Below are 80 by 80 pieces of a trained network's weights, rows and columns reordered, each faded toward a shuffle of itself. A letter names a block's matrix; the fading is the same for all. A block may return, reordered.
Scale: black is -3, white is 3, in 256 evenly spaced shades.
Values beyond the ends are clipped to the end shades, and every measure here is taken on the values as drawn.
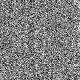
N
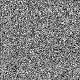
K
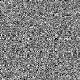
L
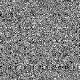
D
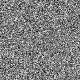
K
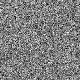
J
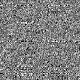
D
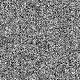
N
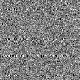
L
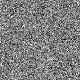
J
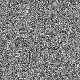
J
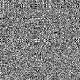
L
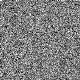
K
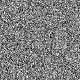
J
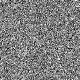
K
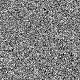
K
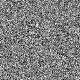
J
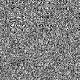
L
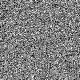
J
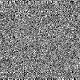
L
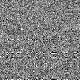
L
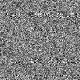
L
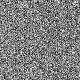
N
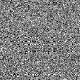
L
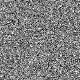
K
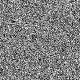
J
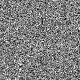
J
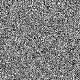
J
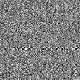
L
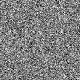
K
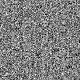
N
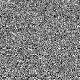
D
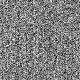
N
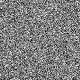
K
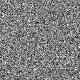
J
